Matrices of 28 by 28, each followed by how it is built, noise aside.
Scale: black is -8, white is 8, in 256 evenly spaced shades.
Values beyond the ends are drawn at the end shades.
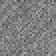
Hankel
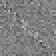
banded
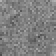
smooth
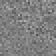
upper triangular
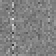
uneven columns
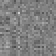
low rank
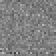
uneven rows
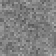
smooth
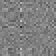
low rank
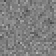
noise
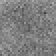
smooth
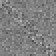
banded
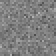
noise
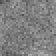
smooth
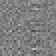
low rank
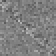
banded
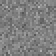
noise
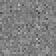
uneven columns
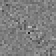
banded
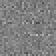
uneven rows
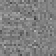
low rank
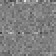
uneven rows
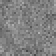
smooth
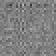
low rank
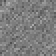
Hankel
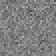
noise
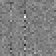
uneven columns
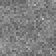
smooth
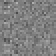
low rank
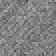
Hankel
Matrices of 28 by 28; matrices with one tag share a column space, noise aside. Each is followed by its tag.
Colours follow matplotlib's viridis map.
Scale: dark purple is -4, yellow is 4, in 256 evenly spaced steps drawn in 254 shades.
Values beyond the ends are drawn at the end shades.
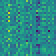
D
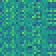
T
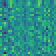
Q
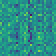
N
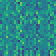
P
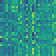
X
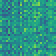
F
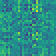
X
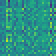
Q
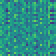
T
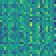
N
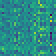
N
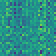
F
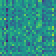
Q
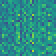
N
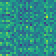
T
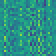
Q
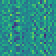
N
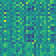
D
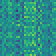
T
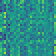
X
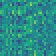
P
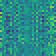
D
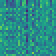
Q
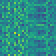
T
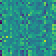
P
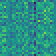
T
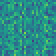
P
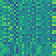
D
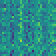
N
